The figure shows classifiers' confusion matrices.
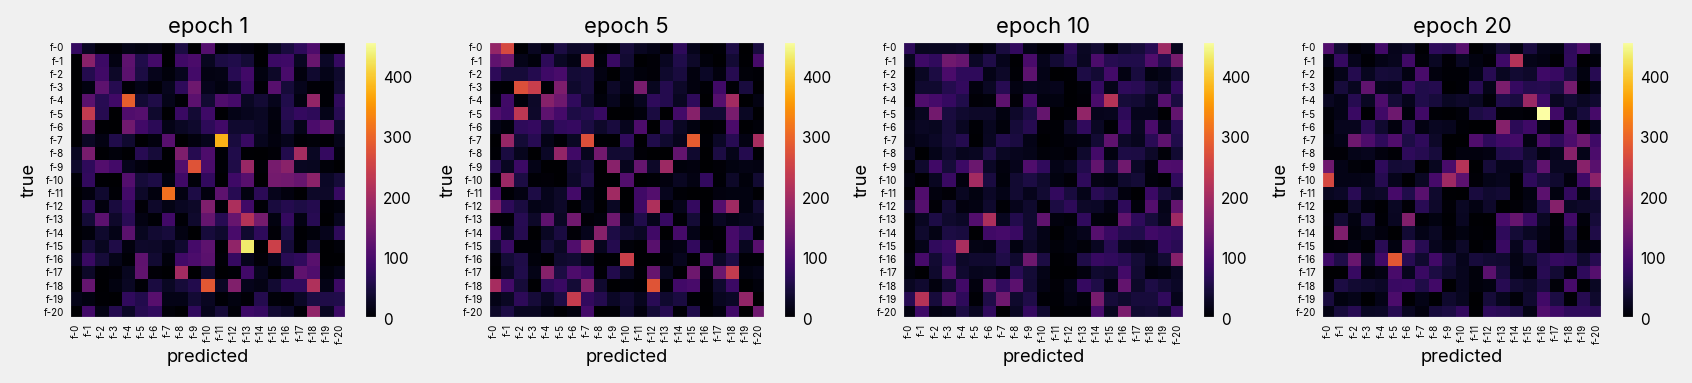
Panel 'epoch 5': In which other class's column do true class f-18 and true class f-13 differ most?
f-12
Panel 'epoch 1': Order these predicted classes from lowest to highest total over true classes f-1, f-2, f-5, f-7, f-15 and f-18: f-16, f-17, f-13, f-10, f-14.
f-14, f-17, f-16, f-10, f-13
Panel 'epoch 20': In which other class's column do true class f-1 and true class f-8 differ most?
f-14
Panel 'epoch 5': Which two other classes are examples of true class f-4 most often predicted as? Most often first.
f-18, f-5
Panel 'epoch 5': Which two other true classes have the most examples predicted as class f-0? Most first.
f-18, f-12
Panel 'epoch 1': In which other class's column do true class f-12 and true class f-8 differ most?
f-17
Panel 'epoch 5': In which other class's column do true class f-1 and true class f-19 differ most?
f-6
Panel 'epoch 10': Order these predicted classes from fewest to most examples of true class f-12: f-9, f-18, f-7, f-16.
f-7, f-9, f-16, f-18
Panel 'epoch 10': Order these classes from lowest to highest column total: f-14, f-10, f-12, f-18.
f-12, f-10, f-18, f-14
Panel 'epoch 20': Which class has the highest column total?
f-16
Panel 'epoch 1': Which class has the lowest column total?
f-0
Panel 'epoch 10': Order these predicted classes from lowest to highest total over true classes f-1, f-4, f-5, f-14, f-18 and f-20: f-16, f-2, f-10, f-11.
f-11, f-10, f-2, f-16
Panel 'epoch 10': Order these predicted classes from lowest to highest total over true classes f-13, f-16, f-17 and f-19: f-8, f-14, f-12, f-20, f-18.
f-12, f-18, f-8, f-14, f-20
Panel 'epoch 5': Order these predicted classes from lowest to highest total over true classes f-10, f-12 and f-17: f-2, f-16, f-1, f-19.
f-19, f-16, f-2, f-1
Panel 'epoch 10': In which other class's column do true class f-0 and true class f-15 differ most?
f-4
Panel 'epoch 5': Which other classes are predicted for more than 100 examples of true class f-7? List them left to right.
f-1, f-15, f-20
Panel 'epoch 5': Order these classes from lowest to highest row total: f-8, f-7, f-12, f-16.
f-16, f-8, f-12, f-7
